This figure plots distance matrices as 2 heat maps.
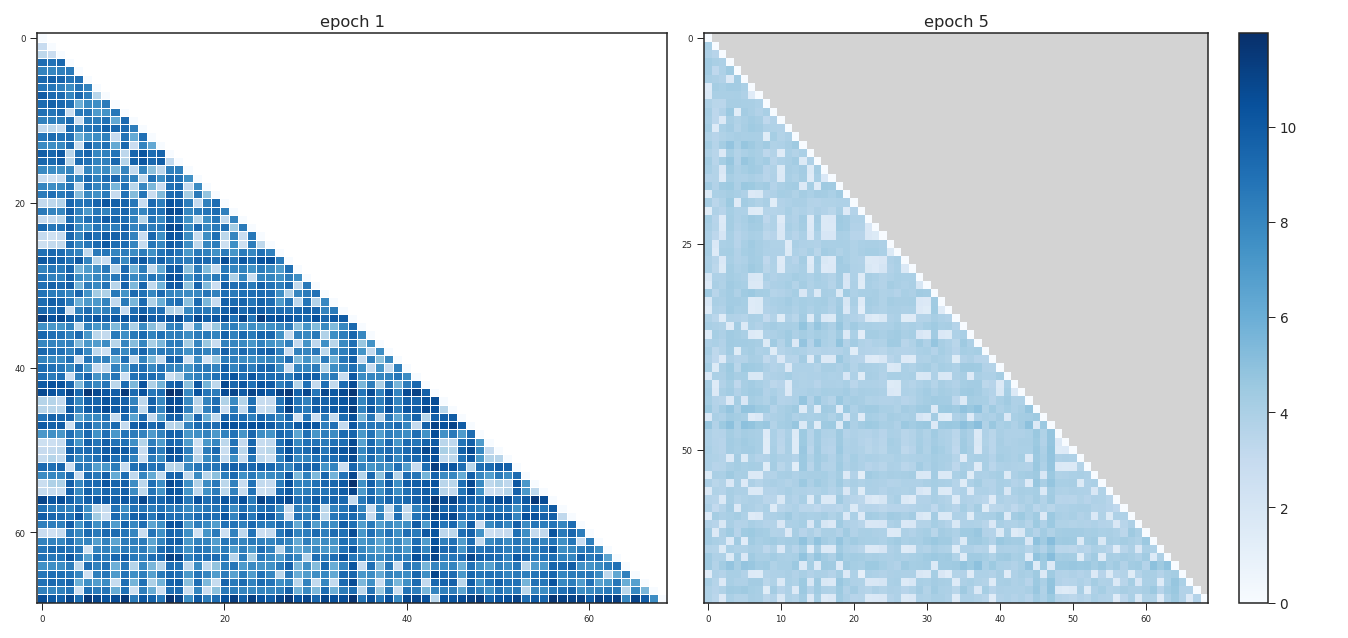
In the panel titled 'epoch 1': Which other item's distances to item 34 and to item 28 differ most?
46
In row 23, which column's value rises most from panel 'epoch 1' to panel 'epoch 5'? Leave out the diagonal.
29
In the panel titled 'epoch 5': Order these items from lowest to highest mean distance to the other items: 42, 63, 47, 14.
14, 42, 63, 47
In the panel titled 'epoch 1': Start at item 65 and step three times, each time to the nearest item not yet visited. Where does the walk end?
26
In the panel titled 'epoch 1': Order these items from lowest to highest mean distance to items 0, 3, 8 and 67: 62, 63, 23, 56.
62, 23, 63, 56
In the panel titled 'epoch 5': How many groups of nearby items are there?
7
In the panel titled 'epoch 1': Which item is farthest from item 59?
68
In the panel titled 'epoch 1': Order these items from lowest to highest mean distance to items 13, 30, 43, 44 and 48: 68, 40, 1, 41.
1, 68, 40, 41
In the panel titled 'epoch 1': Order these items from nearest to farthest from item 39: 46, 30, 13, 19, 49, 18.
18, 13, 19, 30, 46, 49
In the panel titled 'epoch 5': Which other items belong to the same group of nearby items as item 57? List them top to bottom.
4, 9, 20, 38
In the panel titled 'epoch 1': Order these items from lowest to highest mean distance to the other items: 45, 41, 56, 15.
45, 41, 15, 56
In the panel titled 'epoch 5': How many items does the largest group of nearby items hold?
17
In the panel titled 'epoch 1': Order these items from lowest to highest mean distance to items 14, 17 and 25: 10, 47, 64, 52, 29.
52, 47, 64, 10, 29
